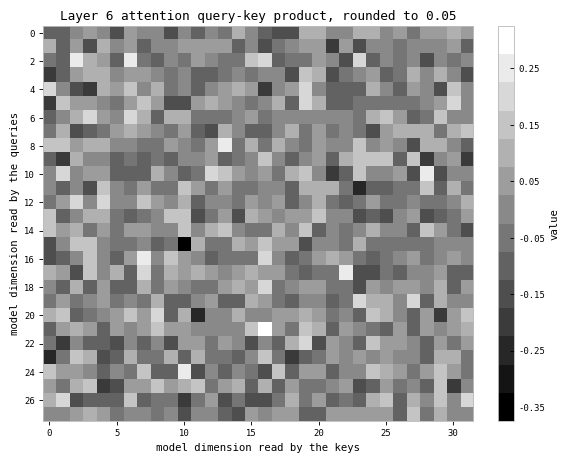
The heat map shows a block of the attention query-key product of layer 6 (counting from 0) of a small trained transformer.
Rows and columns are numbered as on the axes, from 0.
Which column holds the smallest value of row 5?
0
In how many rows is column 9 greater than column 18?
12
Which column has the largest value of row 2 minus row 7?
2
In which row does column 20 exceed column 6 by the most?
13
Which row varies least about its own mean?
27
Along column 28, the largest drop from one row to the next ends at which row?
9
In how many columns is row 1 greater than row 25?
11
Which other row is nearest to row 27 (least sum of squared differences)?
19
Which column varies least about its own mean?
26
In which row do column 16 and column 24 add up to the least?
7
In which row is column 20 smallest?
22
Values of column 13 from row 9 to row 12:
-0.1 0.15 0.05 0
